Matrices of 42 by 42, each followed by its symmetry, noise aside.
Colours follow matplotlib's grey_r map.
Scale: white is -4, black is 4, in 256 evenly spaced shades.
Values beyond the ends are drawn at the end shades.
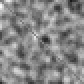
no symmetry.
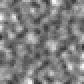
same after a half turn.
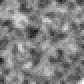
symmetric.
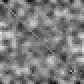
same after a half turn.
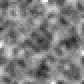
symmetric.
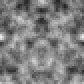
mirrored left to right.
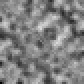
symmetric across the other diagonal.
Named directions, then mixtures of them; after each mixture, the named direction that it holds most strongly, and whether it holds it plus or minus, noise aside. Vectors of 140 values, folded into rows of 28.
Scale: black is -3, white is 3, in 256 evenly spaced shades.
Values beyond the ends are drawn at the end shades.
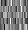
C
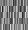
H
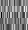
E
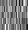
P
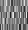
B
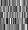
C, plus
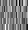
P, plus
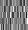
B, minus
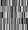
C, plus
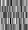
C, minus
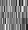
P, plus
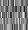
E, minus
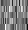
P, plus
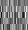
E, plus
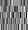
B, minus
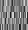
B, plus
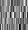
B, plus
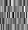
B, minus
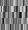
H, minus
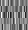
E, minus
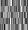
C, plus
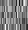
P, plus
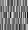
B, plus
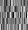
B, minus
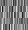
H, plus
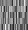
H, minus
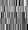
P, plus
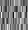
B, minus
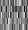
E, minus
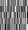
P, minus
